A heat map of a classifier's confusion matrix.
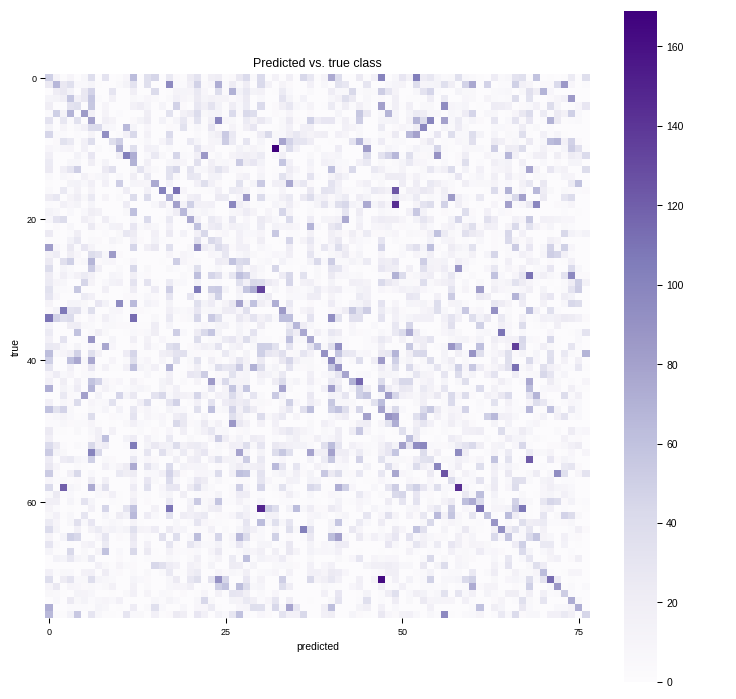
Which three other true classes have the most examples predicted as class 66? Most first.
38, 41, 31
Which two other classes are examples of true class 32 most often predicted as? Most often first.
10, 27
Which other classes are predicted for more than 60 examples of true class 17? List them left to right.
28, 57, 67
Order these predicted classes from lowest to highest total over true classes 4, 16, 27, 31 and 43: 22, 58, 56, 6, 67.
22, 67, 58, 56, 6
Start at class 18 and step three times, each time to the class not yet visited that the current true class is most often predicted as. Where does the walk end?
6
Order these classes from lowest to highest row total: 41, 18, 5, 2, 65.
2, 5, 65, 18, 41
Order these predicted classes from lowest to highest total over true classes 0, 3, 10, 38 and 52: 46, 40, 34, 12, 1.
46, 1, 34, 40, 12
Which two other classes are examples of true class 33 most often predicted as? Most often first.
2, 63
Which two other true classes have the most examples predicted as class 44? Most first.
43, 9
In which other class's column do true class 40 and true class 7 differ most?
53
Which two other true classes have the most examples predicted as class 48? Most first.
45, 5
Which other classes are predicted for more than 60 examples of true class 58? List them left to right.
2, 6, 41
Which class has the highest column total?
12
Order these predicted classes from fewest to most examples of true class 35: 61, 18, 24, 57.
18, 24, 57, 61
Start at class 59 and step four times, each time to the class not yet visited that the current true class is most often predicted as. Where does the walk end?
37
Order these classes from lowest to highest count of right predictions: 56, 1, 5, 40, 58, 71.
1, 5, 40, 71, 56, 58
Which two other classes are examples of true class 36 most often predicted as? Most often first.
64, 51
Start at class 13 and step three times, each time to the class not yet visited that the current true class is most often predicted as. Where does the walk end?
74
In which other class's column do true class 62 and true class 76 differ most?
56
